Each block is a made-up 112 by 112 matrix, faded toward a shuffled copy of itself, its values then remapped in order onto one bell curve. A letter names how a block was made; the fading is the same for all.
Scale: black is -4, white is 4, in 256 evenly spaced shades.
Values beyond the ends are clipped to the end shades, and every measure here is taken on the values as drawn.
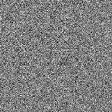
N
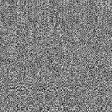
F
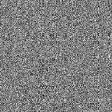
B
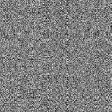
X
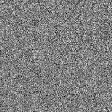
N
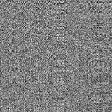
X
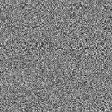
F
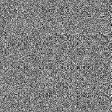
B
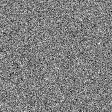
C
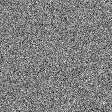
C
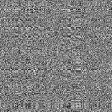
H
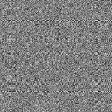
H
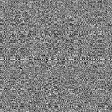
H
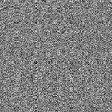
F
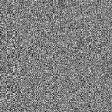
X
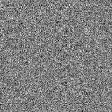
N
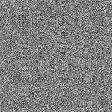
N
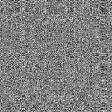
F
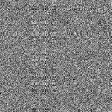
X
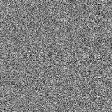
N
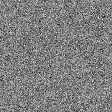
C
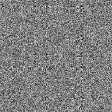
B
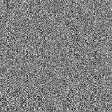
B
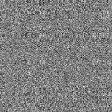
F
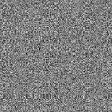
F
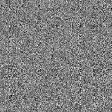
B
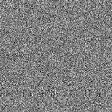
N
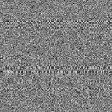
H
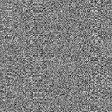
F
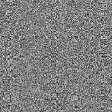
B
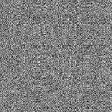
F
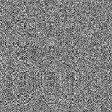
F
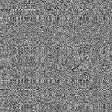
H
